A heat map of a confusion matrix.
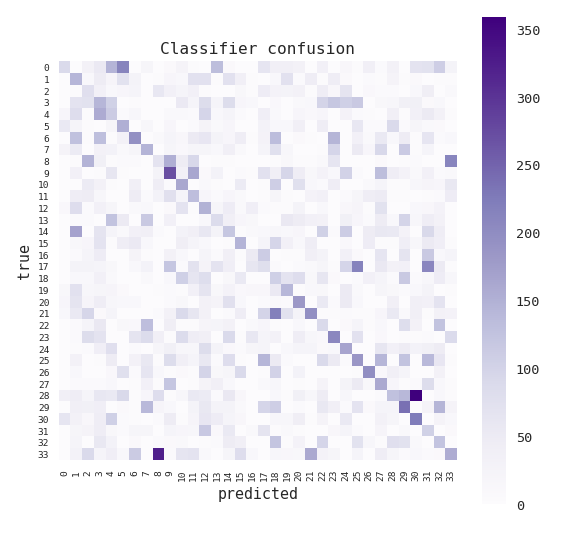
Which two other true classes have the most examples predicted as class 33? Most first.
8, 23
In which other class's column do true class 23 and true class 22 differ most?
32
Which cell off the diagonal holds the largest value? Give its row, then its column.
28, 30
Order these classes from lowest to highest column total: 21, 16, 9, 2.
16, 21, 2, 9
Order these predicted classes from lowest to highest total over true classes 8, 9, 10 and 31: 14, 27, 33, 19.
14, 19, 27, 33
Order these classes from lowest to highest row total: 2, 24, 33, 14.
2, 24, 14, 33
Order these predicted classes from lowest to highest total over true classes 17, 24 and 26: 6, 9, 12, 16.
6, 16, 9, 12
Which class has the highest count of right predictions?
9
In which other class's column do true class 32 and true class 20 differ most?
18
